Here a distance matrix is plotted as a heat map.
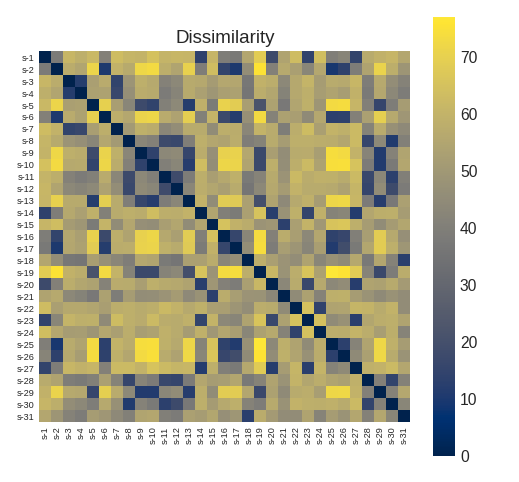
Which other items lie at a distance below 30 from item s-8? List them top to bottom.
s-11, s-12, s-28, s-30
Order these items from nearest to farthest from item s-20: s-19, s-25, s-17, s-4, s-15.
s-17, s-25, s-15, s-4, s-19
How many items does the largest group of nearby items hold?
6
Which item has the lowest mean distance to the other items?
s-28
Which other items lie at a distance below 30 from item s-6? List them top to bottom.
s-2, s-16, s-17, s-25, s-26
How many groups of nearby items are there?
8
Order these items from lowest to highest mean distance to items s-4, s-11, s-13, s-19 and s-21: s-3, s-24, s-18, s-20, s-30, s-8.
s-30, s-8, s-3, s-18, s-24, s-20
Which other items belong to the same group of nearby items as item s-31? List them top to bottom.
s-18
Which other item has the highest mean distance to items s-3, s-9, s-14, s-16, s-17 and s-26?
s-19
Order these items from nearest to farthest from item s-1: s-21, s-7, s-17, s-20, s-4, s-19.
s-20, s-17, s-21, s-4, s-7, s-19
